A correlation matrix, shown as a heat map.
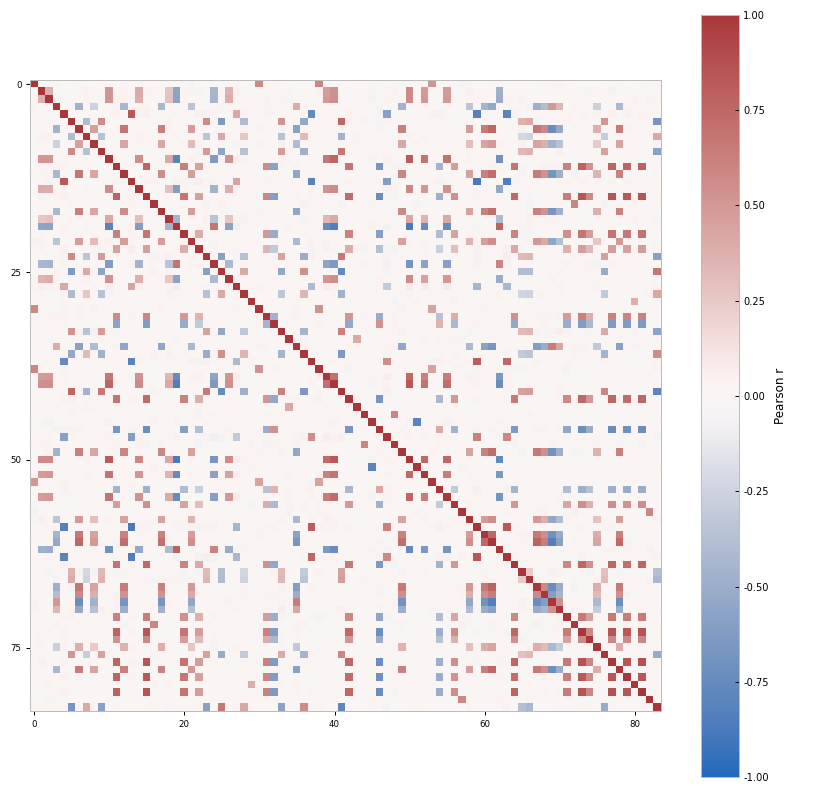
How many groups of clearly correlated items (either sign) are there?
12
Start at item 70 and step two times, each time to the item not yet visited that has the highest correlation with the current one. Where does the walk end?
35
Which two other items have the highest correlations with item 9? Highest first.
41, 5
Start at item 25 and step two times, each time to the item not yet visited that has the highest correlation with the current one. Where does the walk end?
36
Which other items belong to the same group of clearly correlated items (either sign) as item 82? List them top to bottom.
57
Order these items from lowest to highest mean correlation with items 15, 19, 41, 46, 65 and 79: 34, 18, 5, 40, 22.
40, 18, 34, 22, 5
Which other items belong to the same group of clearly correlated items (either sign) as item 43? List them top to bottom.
34
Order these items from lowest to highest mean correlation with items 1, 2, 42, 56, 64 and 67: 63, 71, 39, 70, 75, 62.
62, 70, 63, 75, 39, 71
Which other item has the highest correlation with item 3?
69
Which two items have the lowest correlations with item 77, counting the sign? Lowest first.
46, 32
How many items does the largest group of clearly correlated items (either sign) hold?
17
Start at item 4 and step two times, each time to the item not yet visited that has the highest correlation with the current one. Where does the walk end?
27
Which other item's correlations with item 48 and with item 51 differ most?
45
